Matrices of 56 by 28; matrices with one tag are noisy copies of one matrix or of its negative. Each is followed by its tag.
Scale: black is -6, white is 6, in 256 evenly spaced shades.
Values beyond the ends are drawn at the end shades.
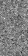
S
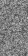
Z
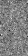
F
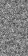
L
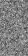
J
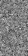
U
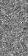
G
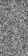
F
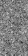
Z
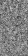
S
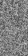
S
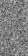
J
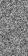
U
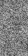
Z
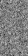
J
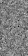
G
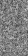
S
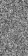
U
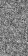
L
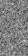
J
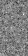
L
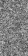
Z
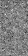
F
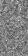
S
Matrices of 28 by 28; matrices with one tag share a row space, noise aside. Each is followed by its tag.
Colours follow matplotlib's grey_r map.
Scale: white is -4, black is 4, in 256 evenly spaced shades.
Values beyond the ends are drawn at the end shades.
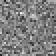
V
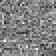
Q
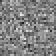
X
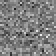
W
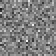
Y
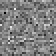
X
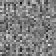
W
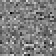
X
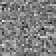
Q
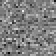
V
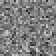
W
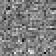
V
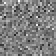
Y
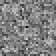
Q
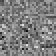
Q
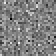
Y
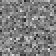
X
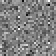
Y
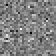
W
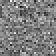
X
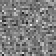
Q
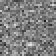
V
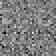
Y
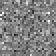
Y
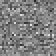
X
